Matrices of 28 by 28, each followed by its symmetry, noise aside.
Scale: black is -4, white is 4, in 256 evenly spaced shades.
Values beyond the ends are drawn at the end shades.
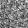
symmetric across the other diagonal.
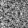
mirrored top to bottom.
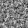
antisymmetric.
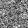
same after a half turn.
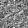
same after a half turn.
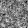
symmetric across the other diagonal.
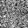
antisymmetric.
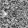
mirrored top to bottom.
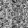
mirrored top to bottom.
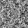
mirrored top to bottom.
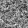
no symmetry.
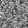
no symmetry.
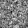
no symmetry.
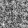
symmetric across the other diagonal.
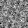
same after a half turn.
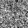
antisymmetric.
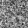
antisymmetric.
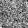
antisymmetric.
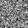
no symmetry.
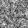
symmetric across the other diagonal.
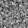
no symmetry.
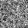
no symmetry.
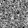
antisymmetric.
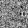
mirrored top to bottom.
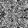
mirrored top to bottom.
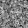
no symmetry.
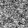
antisymmetric.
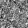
no symmetry.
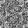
same after a half turn.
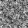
symmetric across the other diagonal.
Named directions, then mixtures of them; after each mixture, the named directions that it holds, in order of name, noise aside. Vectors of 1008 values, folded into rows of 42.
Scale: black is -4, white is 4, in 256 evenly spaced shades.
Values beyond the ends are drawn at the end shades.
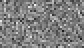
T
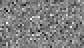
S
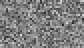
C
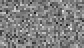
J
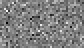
S.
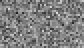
C.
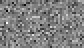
C, S.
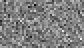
T.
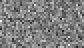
J, T.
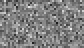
J, T.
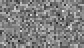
C, J.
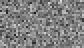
C, J.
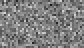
J, T.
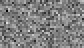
C, S.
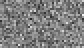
C, T.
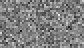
C, J.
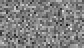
J.
